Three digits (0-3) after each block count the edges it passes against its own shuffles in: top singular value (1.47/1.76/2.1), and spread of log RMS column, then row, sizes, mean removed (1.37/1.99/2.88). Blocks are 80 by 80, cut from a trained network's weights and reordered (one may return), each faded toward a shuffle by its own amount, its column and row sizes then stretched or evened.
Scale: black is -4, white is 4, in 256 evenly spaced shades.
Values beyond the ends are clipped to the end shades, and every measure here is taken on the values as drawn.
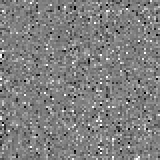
0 2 0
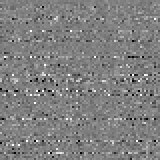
0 1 3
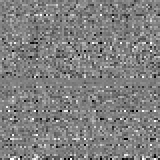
0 1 3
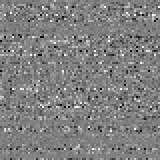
0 0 3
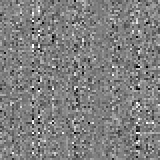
1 3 1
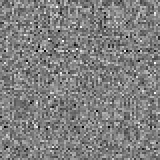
2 0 1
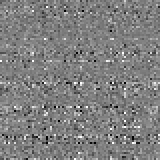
0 2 3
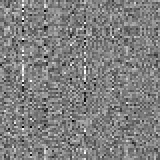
3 2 0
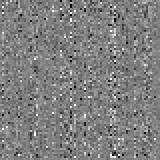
0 3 1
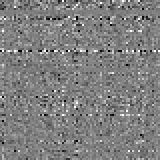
1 2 3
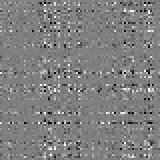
1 3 3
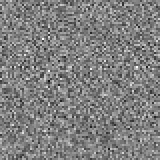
3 0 1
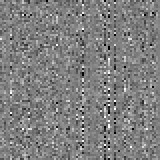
0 3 1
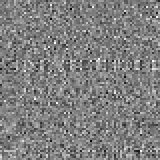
3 1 2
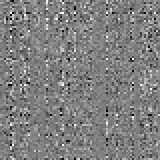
2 3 2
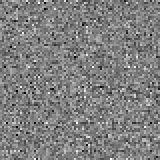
1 1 2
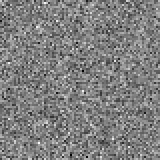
0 1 0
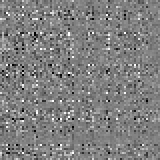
0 3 3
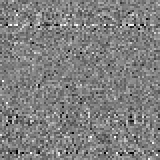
2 0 2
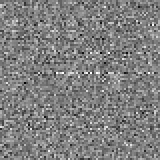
2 0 2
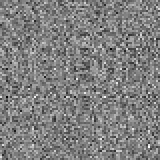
3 1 1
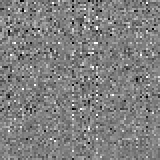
0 2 2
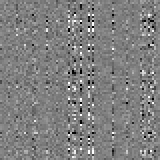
3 3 1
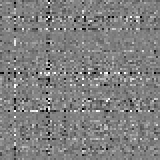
3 2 3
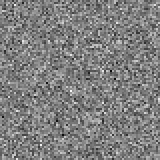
2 0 0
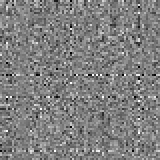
3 2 2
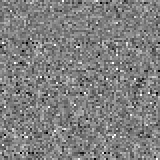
0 0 2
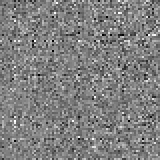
0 2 2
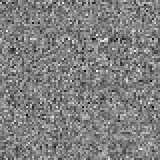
1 0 2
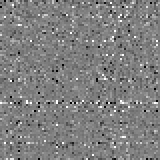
1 2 2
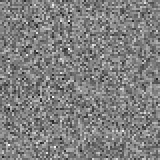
0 1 0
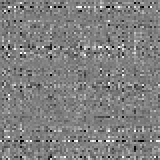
1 2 3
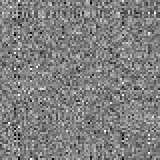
3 1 1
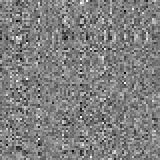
3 3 0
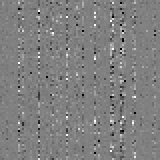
1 3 1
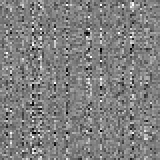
2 3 1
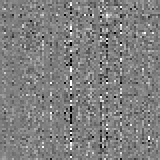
2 3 1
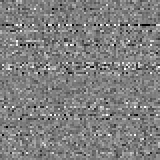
2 0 3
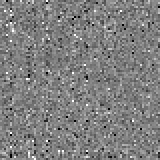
0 2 1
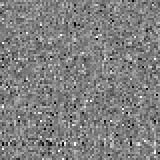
1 1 1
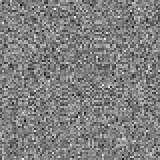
3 0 0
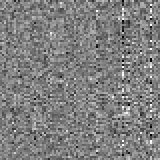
3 2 0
